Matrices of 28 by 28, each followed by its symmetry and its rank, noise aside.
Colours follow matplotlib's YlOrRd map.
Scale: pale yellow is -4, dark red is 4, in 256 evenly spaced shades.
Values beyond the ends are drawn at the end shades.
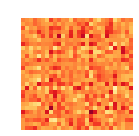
antisymmetric, rank six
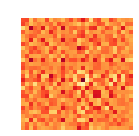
symmetric, rank four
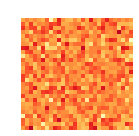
no symmetry, rank eight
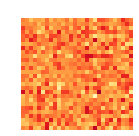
antisymmetric, rank eight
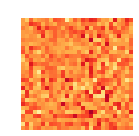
no symmetry, rank eight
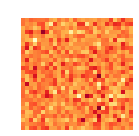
antisymmetric, rank eight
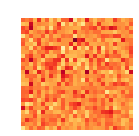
no symmetry, rank eight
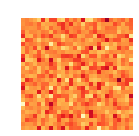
antisymmetric, rank six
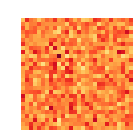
no symmetry, rank eight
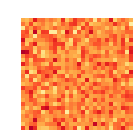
no symmetry, rank eight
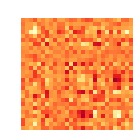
symmetric, rank four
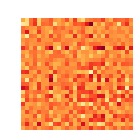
no symmetry, rank four
